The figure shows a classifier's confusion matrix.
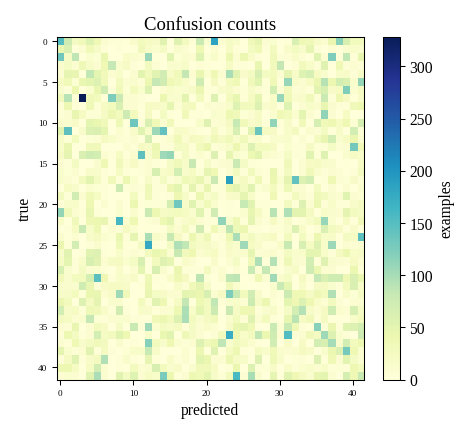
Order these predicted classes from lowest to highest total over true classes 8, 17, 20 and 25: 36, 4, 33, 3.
3, 36, 4, 33
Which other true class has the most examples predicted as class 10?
35
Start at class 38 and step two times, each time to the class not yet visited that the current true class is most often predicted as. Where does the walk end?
6
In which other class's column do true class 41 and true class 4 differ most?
24
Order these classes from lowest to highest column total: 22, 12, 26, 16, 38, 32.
22, 38, 32, 16, 26, 12
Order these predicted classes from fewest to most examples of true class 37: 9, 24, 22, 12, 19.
9, 24, 19, 22, 12
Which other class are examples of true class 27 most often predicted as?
29
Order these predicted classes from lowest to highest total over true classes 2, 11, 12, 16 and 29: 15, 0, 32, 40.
32, 15, 40, 0
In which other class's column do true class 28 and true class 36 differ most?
23
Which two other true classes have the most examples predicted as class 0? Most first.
2, 21
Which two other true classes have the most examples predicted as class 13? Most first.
11, 5
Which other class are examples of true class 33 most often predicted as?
17
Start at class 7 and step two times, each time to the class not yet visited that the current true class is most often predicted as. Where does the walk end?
30
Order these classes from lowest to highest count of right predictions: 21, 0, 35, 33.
21, 33, 35, 0
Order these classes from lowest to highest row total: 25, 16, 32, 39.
16, 39, 32, 25
